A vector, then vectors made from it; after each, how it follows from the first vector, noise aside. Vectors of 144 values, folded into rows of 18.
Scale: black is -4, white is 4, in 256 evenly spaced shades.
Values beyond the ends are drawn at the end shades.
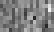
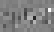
partly zeroed.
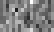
wrapped around.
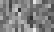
wrapped around.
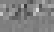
wrapped around, negated, partly zeroed.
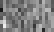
wrapped around.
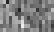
wrapped around.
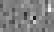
partly zeroed.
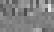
partly zeroed.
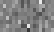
wrapped around, negated, partly zeroed.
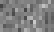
partly zeroed.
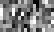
wrapped around, negated, scaled up.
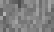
wrapped around, negated, shrunk.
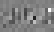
partly zeroed.
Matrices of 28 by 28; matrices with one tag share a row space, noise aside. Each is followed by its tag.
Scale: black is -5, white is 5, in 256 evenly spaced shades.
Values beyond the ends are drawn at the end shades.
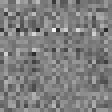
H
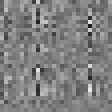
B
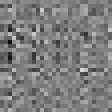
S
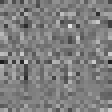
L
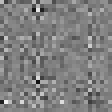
B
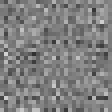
H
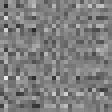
H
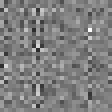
B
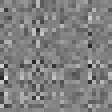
B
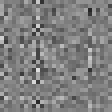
B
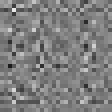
S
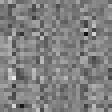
S
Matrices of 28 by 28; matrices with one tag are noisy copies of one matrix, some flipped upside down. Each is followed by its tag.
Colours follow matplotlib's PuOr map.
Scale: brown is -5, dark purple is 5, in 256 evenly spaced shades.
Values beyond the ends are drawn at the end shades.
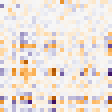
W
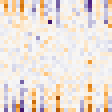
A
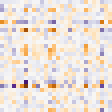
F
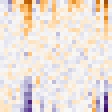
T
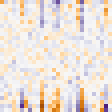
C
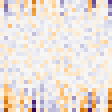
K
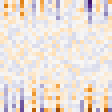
A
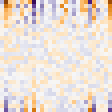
K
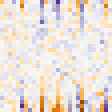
C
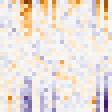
T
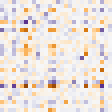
F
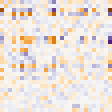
W
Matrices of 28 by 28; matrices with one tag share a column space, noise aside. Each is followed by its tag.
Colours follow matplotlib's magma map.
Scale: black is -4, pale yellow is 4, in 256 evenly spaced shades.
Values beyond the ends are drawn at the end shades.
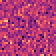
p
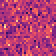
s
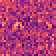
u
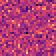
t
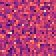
t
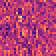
s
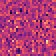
p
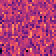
s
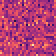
u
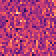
p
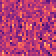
u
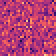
p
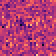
u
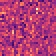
s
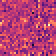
u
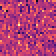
t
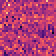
s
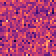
p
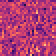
s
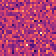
t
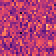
s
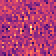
s
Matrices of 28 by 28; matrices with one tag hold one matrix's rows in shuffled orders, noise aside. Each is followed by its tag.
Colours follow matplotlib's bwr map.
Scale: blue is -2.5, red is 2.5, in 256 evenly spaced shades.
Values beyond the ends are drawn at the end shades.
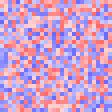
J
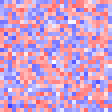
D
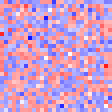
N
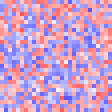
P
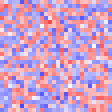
D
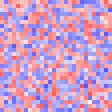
N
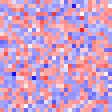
D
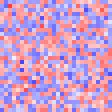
D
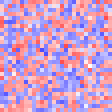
N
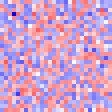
J
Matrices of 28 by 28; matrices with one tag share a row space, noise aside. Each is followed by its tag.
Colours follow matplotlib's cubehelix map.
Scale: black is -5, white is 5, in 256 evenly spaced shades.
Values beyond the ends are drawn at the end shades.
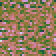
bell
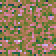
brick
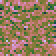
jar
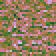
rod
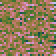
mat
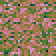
brick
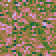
rod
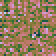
brick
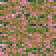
bell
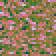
bell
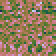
brick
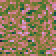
bell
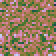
jar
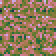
brick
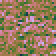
mat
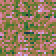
mat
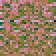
jar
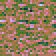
mat
